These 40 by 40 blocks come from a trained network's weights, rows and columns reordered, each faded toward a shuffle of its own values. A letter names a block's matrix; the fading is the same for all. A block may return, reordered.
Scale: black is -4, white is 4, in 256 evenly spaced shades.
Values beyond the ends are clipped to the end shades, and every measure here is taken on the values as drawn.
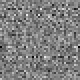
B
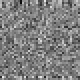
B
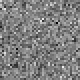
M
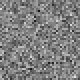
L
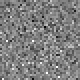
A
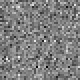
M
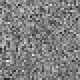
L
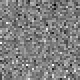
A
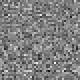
B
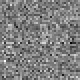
B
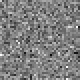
M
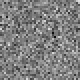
L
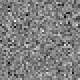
A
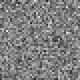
L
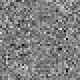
A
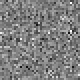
M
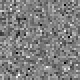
A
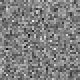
L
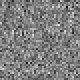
B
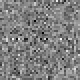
M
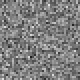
L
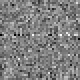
M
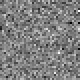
M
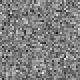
L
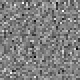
A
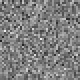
L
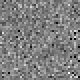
A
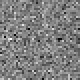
M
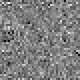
A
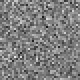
L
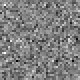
M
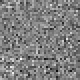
M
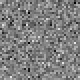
A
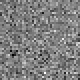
M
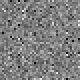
A
